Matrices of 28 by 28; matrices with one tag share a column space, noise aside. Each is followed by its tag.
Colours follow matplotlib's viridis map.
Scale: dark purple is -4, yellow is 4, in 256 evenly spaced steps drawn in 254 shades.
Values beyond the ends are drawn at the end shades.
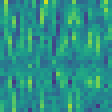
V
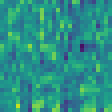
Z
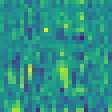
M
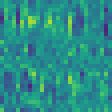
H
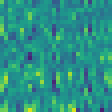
M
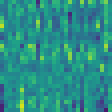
Z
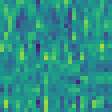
Z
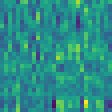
Z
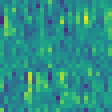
H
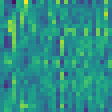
V
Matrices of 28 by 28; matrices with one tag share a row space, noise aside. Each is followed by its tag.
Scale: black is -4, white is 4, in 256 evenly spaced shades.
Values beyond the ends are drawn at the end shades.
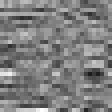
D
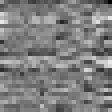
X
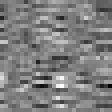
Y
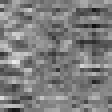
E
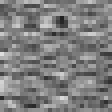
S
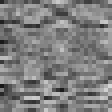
S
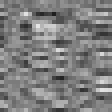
Y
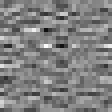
S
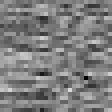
D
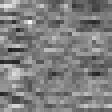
E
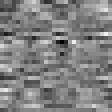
S
